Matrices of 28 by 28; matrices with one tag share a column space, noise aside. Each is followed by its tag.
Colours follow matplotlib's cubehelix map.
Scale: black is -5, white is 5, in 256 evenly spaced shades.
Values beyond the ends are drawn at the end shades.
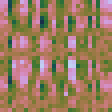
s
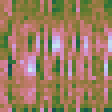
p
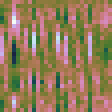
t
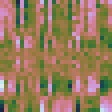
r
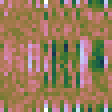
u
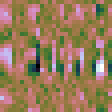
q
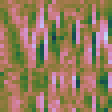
t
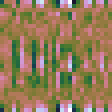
u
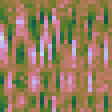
t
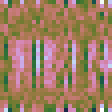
u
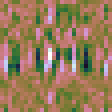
q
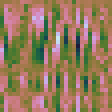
t
